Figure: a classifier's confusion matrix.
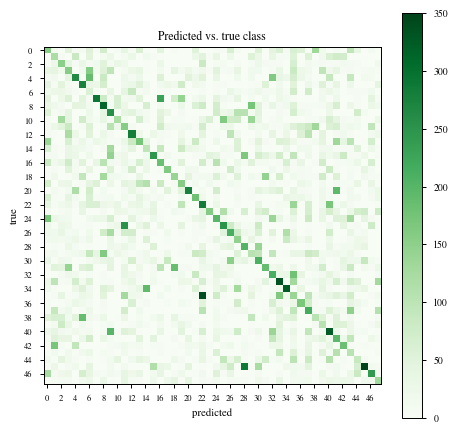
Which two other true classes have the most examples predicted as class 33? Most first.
35, 43
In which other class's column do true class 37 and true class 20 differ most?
41
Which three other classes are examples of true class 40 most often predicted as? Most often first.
9, 32, 37
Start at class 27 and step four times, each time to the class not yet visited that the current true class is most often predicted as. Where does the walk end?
28
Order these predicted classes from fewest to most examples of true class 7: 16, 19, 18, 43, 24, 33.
43, 33, 24, 18, 19, 16
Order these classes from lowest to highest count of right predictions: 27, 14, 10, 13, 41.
14, 10, 27, 13, 41
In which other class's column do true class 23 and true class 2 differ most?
25
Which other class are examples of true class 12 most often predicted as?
3
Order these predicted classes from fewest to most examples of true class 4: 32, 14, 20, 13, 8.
14, 13, 20, 8, 32
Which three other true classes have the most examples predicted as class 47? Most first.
33, 37, 23
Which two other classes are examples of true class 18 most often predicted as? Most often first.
31, 8
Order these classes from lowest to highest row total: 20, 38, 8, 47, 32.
47, 32, 38, 20, 8
